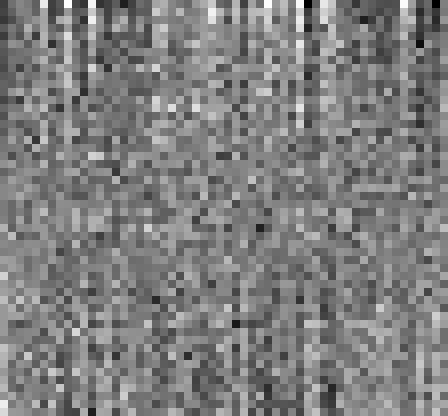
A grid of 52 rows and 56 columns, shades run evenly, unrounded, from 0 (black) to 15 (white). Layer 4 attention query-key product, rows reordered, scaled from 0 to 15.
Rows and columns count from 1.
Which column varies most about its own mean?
38
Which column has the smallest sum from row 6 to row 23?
53
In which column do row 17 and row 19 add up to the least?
4
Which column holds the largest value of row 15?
27
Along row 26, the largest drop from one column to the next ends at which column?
30
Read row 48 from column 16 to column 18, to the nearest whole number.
9 9 7
